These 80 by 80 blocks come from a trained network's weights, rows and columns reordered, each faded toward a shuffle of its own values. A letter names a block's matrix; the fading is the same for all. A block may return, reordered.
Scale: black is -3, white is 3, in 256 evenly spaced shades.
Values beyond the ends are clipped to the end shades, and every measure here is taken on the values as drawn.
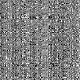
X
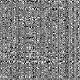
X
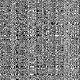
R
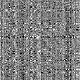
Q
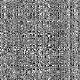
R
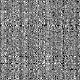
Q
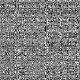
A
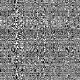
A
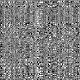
X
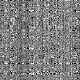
X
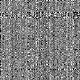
Q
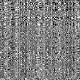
R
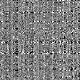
R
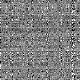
A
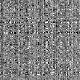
Q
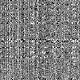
R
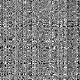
Q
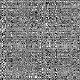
A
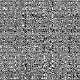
A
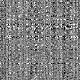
R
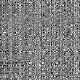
R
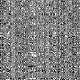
X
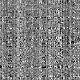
Q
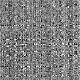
R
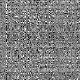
A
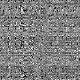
A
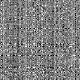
Q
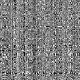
Q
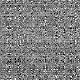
A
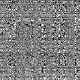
A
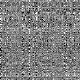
A
